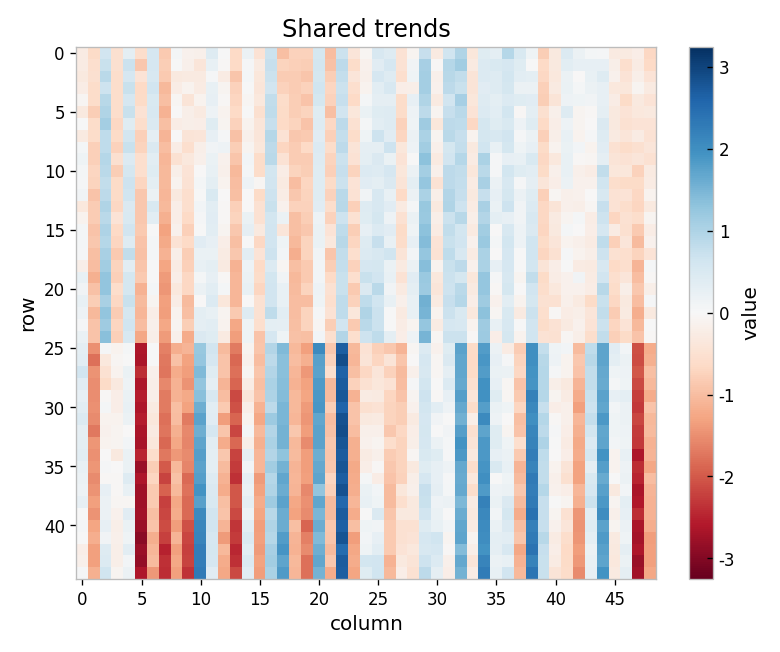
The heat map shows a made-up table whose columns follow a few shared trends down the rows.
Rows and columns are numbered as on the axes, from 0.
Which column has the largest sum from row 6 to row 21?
29
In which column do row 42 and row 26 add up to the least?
5
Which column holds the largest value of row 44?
22
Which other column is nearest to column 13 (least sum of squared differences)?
7
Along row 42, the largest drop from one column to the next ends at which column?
23
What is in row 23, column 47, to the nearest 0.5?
-1
